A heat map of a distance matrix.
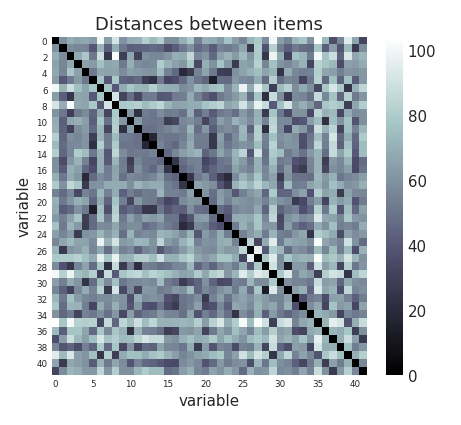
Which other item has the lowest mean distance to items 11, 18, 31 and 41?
28
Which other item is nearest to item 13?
12
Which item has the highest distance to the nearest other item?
14
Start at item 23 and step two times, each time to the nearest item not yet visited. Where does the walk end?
4
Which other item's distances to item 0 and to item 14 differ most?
37
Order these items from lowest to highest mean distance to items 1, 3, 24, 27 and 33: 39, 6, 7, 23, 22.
23, 7, 22, 39, 6
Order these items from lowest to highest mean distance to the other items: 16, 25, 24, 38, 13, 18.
16, 38, 13, 24, 18, 25
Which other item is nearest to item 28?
31
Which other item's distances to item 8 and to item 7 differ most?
2
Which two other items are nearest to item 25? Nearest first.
27, 41
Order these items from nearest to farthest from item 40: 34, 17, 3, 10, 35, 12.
10, 12, 34, 17, 3, 35
